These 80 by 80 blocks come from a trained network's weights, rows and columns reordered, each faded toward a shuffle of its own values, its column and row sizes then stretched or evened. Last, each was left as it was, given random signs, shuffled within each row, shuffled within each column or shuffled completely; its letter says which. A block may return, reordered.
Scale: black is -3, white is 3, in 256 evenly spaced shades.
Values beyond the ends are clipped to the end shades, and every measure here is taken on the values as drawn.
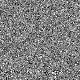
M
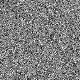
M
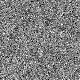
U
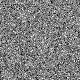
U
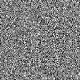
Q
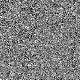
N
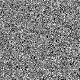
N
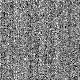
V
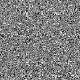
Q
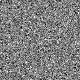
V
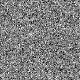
N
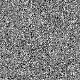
V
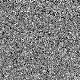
M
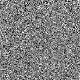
Q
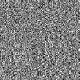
Q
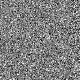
V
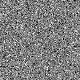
M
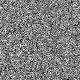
V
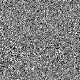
Q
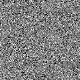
N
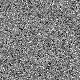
U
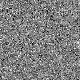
M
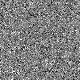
M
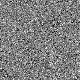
M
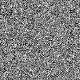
N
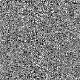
Q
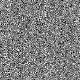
Q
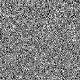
Q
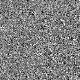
N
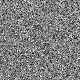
U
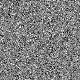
V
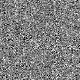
Q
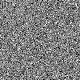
M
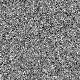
U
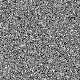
M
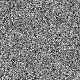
U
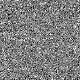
N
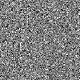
Q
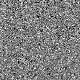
M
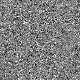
N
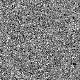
V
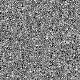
V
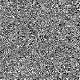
Q
